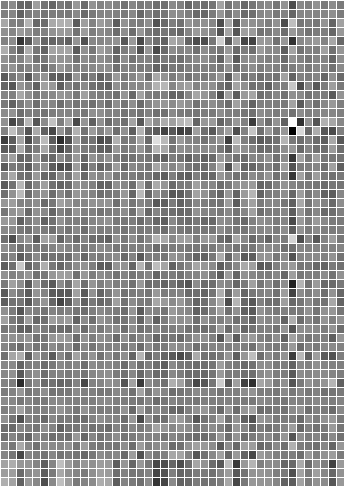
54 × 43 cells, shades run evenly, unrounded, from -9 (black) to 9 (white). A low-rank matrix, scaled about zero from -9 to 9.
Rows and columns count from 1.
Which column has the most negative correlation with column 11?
28
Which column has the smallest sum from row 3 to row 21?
8
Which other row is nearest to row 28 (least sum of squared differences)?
45
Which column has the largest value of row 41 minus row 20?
37
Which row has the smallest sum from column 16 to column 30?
15
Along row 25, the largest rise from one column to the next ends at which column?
38
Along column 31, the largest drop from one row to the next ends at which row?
5
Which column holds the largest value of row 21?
3
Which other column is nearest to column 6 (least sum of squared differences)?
21
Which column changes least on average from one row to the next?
35
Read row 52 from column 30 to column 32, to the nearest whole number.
-5 2 4
